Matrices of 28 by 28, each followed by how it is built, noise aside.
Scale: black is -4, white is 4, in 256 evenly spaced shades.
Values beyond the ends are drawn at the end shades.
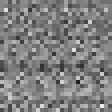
repeating columns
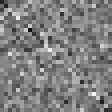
diagonal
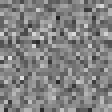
repeating columns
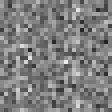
repeating rows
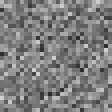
Hankel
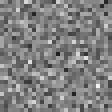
noise
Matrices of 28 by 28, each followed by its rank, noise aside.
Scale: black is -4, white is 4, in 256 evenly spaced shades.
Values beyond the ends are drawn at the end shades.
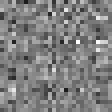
four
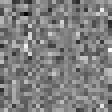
six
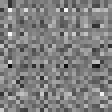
four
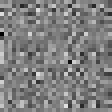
four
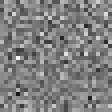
eight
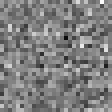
eight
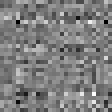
four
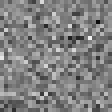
eight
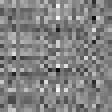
three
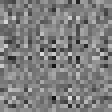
four
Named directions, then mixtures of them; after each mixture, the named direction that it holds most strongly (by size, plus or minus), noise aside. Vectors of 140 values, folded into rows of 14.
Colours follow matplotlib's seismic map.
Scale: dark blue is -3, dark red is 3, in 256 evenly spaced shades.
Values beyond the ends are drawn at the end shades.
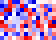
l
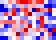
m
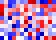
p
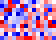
l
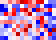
m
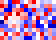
l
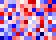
p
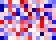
m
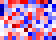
p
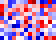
p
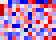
p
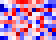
m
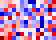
p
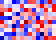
p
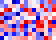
l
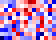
p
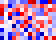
p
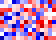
p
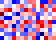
p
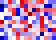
m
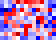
m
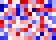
m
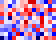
p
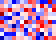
p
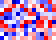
l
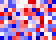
p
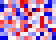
m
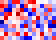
l
